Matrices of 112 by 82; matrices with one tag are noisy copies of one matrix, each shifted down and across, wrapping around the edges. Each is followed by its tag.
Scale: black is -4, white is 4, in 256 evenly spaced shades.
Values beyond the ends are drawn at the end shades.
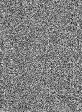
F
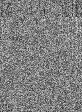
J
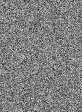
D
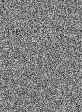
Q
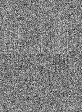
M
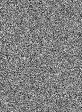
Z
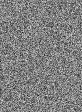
Q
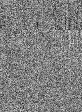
J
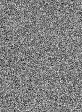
Q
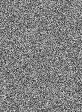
Z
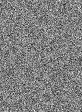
D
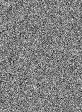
D
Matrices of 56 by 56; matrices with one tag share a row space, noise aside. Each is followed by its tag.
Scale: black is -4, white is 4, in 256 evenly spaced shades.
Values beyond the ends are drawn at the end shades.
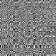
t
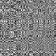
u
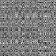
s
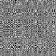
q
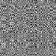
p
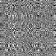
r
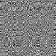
r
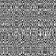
s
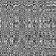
t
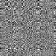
r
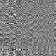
u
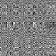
t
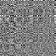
u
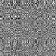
q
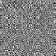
r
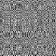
q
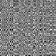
t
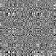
r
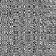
t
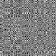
q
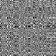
t
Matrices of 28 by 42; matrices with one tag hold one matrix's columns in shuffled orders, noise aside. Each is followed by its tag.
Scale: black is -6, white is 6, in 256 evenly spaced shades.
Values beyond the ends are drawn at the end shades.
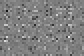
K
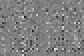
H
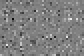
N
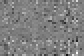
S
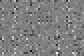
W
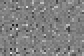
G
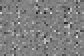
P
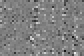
W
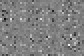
N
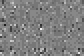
G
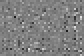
H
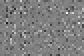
P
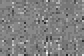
S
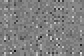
W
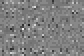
G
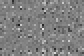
G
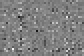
H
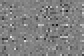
K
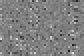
W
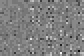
W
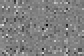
G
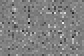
P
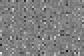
W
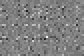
K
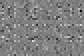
K
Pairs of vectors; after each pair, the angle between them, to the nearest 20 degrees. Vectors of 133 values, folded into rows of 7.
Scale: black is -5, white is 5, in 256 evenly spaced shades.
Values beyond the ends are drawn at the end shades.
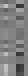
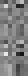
40 degrees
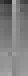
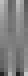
100 degrees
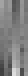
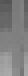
100 degrees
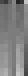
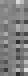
120 degrees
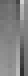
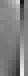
160 degrees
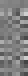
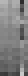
80 degrees
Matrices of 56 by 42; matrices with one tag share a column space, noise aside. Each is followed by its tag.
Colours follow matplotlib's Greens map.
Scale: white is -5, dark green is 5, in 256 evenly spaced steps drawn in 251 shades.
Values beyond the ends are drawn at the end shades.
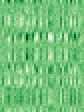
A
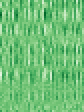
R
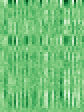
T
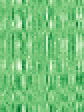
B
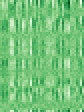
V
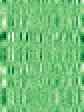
A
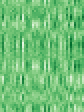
B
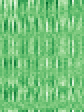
V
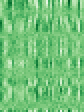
V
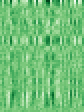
T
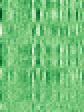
R
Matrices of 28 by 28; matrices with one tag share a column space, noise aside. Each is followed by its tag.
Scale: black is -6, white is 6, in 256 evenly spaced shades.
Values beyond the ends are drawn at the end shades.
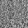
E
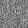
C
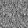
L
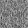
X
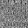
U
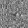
L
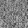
E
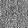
C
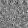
U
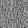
C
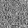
E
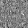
U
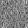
U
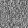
U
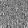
E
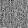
C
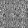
L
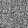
C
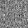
L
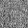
X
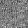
U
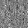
C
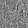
C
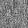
C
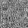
X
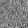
U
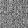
C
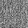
C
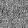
C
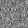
X
